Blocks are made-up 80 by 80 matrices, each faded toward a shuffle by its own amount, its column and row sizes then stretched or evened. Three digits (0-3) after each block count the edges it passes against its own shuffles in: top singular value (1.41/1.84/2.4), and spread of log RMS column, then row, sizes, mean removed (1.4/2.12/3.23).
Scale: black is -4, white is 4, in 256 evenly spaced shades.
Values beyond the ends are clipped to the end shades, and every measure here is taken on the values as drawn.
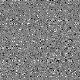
2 1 2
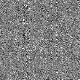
0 2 1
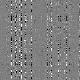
3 3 1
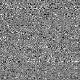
1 0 2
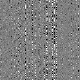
2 3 0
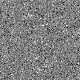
0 0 0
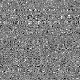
2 0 2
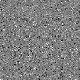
2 1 1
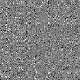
2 1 0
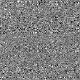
1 1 2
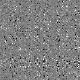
1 2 1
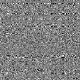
2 1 2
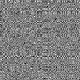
3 0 2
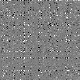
2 2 2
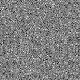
2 0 0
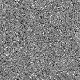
1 0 0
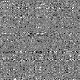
2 0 2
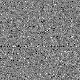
1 0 2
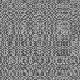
3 1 2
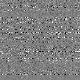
1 1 3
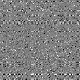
3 0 2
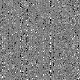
2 2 0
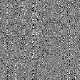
2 2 0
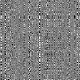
3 3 1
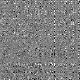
2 2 2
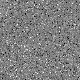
0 0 0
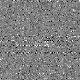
2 0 2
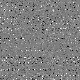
0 0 2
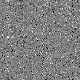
1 1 0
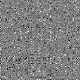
2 1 1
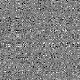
2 1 2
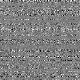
2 0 3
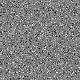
1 0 1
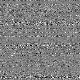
0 0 3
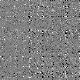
1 2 2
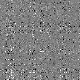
1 2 2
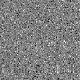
2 1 0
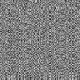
3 2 0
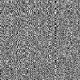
3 2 1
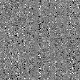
1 2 1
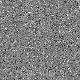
0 0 1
